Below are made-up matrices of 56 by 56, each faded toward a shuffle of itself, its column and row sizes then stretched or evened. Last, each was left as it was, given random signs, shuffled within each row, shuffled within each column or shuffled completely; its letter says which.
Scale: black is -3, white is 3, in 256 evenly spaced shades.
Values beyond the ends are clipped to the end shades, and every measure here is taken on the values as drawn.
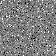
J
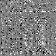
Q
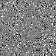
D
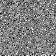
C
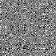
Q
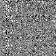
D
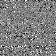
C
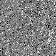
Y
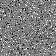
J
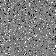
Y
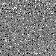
C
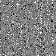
Y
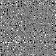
D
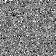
C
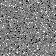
J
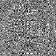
Q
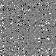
D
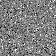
J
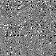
D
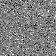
J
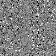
Y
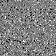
C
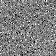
J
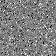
J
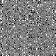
Q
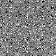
D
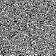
C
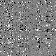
D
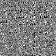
D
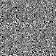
D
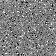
J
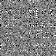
D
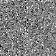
Y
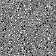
Y
